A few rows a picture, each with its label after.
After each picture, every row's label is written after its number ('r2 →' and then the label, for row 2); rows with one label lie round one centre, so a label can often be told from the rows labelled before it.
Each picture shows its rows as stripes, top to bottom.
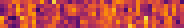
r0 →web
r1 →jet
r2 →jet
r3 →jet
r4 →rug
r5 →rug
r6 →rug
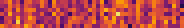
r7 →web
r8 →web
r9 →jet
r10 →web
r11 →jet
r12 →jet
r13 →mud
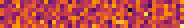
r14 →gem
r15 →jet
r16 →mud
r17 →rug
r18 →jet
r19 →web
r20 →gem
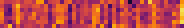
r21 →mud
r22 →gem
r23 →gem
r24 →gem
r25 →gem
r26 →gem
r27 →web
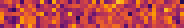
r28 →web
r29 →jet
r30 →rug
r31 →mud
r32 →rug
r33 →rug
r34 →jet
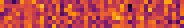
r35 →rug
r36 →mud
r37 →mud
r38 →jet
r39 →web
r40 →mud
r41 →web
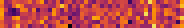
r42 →mud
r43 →gem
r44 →rug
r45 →rug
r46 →gem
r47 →mud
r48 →gem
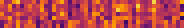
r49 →gem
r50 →web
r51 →web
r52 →gem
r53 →web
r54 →jet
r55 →jet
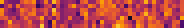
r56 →rug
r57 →jet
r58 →rug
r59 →rug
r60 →mud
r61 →web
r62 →web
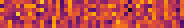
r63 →mud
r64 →jet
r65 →mud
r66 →jet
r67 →rug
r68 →web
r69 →web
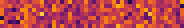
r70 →mud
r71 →web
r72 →rug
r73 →mud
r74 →jet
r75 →rug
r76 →web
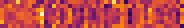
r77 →jet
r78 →web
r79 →mud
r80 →mud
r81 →mud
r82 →mud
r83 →web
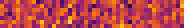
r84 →jet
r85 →mud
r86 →gem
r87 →gem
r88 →jet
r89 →mud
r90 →web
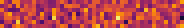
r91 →gem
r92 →jet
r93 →rug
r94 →web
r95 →web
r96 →jet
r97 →gem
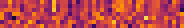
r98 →web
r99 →web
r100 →web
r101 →gem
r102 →rug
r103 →jet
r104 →mud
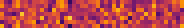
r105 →gem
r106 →gem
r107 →web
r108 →rug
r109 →mud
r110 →jet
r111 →gem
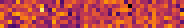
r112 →jet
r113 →mud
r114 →web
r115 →gem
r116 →rug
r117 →web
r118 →rug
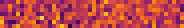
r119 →jet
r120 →web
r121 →web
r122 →jet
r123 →mud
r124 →rug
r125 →gem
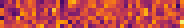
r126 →jet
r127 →jet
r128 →rug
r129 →rug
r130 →jet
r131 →gem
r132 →mud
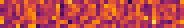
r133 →mud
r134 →jet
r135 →jet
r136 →jet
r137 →rug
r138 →gem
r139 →jet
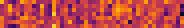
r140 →rug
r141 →web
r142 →web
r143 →web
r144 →rug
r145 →mud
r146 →rug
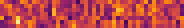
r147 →rug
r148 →web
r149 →web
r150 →web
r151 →gem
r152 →jet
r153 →jet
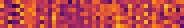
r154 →gem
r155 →rug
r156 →jet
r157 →rug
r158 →web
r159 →rug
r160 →web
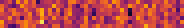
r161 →jet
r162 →rug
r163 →mud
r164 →mud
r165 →web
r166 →mud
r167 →rug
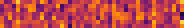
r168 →gem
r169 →jet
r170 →jet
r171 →web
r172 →web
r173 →gem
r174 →gem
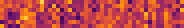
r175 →mud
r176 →web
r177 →mud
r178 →rug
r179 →rug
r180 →jet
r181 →rug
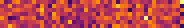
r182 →gem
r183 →web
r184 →mud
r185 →web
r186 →rug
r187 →mud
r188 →web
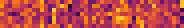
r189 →mud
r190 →gem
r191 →web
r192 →rug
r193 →web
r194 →web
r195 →mud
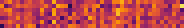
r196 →web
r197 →gem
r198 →web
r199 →web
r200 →jet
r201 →web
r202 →jet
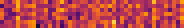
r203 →gem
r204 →jet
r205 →gem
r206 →rug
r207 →gem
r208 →jet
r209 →jet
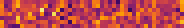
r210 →gem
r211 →gem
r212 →mud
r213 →web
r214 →jet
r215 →gem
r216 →rug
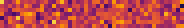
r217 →gem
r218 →web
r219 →mud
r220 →rug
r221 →jet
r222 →web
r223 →gem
